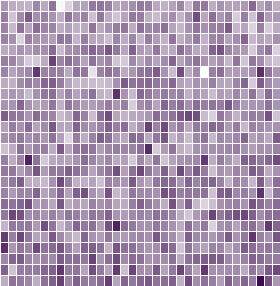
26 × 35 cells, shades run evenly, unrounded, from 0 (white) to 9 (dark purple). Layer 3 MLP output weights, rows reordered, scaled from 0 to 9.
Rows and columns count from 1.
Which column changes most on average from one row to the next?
27
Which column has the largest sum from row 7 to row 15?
19
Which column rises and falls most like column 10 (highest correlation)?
14
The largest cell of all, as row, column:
26, 33
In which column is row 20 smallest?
24
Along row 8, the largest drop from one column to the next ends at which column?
32
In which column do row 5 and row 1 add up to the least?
8
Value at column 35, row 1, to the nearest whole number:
3
